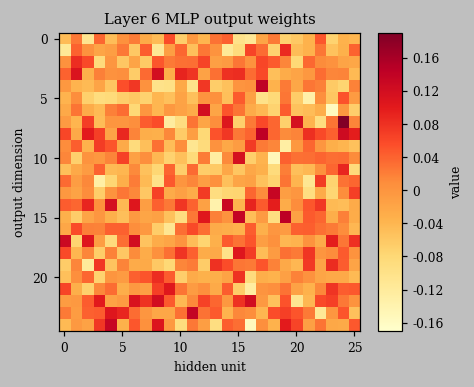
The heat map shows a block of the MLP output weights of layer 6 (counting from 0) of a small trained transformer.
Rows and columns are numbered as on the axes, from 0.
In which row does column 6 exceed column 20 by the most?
22
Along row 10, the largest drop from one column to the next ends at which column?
16
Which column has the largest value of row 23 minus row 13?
11
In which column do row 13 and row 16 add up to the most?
18
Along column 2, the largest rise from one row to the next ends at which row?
20
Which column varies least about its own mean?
7
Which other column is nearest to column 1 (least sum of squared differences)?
10
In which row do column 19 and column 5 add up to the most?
23
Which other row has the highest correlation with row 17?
8
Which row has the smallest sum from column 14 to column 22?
5
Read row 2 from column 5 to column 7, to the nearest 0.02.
-0.06 -0.02 -0.06
